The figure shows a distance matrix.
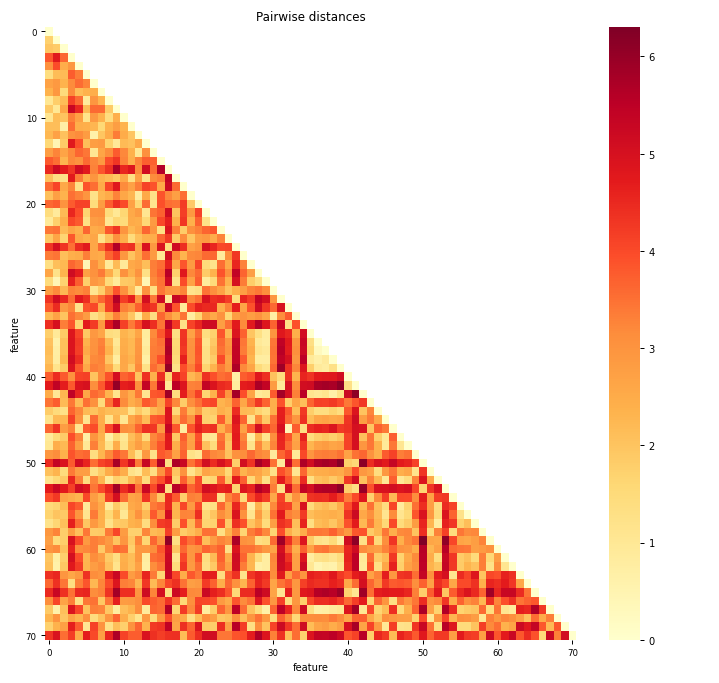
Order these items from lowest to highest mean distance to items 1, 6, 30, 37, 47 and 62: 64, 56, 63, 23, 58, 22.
22, 56, 58, 23, 64, 63
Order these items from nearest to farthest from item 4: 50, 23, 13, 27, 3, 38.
23, 3, 27, 13, 38, 50
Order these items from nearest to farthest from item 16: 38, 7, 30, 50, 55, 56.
50, 30, 7, 55, 56, 38
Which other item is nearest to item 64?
3
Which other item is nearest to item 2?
11
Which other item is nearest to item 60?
24
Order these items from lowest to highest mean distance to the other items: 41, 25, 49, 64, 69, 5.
5, 49, 69, 64, 25, 41
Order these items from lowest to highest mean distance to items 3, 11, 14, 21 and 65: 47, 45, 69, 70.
47, 45, 69, 70
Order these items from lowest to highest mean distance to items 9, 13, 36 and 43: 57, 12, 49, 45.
57, 45, 12, 49
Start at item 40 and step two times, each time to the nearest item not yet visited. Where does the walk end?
41
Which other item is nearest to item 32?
46
